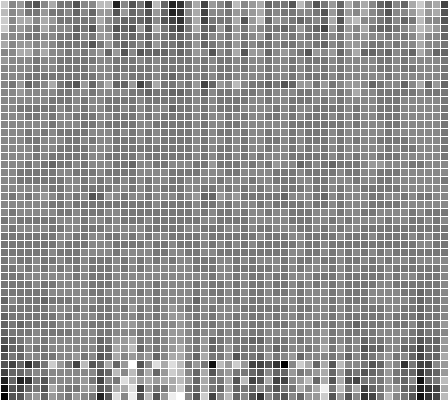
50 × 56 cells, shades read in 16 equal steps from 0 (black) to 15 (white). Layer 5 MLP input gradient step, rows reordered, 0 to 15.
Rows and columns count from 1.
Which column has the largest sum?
17
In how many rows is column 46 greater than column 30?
11
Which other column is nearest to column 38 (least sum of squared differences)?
20
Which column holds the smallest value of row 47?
53
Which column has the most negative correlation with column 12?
28
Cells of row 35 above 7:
31
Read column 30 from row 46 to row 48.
12 7 5
